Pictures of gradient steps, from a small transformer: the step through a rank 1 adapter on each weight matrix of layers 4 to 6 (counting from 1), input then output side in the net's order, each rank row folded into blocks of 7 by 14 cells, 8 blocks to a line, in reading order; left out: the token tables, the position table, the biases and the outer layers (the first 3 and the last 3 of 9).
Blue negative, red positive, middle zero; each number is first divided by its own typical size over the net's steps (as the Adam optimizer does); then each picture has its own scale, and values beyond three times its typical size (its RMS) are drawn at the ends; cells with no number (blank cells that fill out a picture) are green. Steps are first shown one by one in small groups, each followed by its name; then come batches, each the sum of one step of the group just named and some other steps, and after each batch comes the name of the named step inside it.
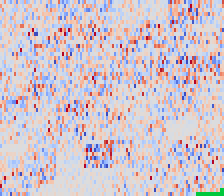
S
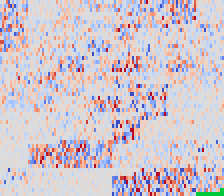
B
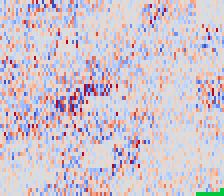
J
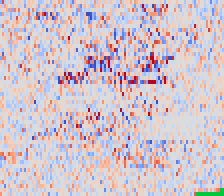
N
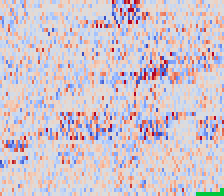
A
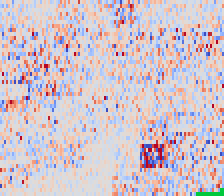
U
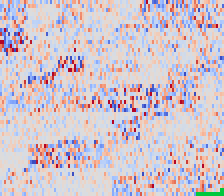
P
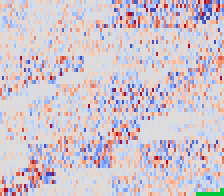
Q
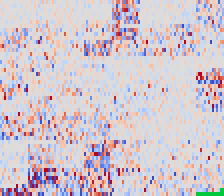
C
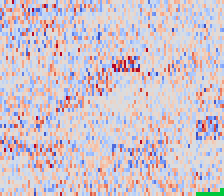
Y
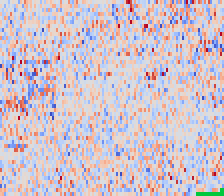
A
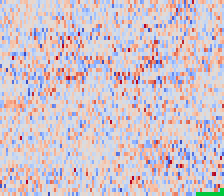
N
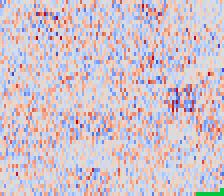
N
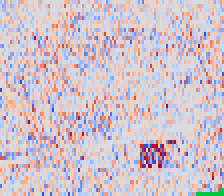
U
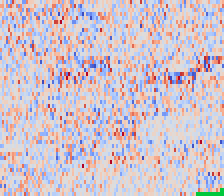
N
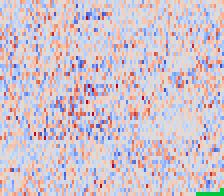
J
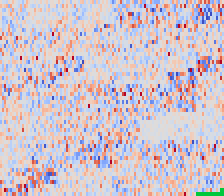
Q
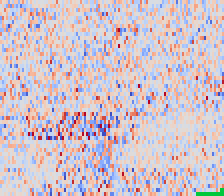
B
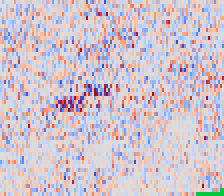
J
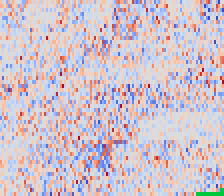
Q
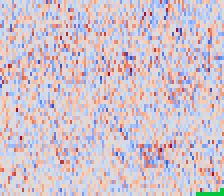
U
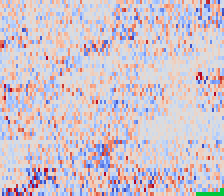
C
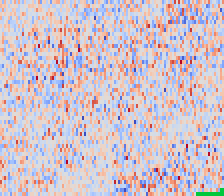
S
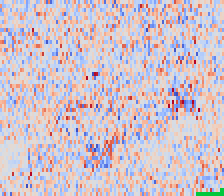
S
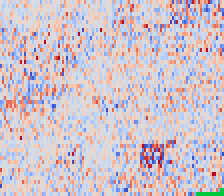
U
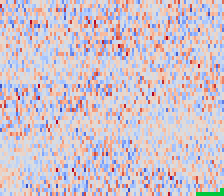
S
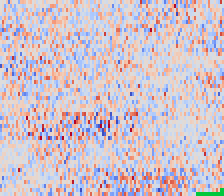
B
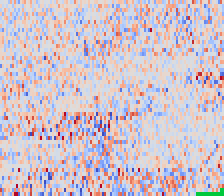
C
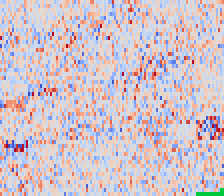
A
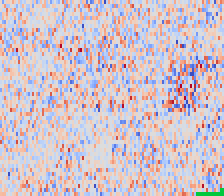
Y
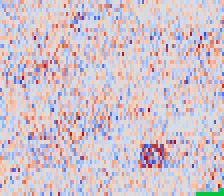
U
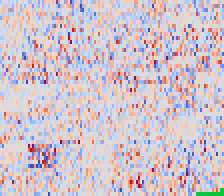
N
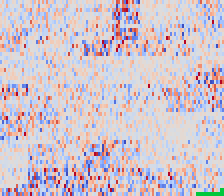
C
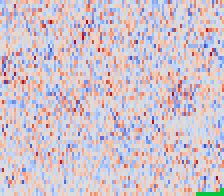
J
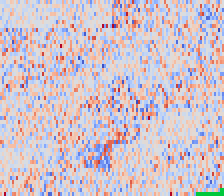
Q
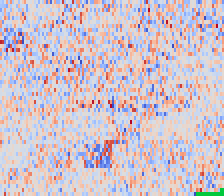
P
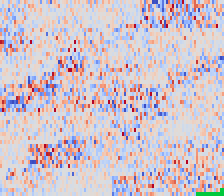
P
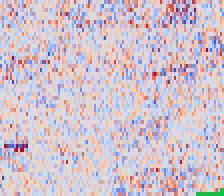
A
